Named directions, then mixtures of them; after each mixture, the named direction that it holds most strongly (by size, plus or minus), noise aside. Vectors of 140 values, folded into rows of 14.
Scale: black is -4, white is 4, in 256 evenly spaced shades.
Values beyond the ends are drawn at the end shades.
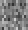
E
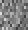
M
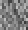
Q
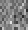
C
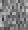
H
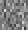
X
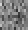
C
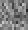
C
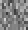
Q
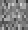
E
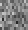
H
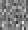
X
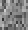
H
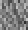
Q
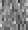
H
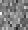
M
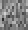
H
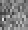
H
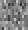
E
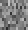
H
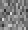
H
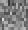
H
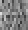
H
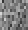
M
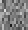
X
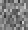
X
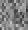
C
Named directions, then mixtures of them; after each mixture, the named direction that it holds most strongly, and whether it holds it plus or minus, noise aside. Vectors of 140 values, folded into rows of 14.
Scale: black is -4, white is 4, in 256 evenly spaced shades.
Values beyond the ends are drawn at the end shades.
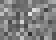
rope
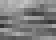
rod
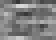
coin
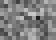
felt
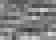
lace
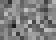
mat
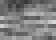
rod, minus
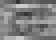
coin, plus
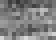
lace, plus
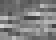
rod, minus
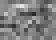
coin, plus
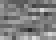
lace, plus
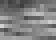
rod, minus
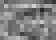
coin, plus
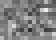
mat, minus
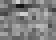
coin, minus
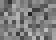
rope, minus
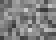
mat, plus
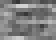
coin, plus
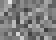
mat, minus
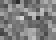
felt, plus
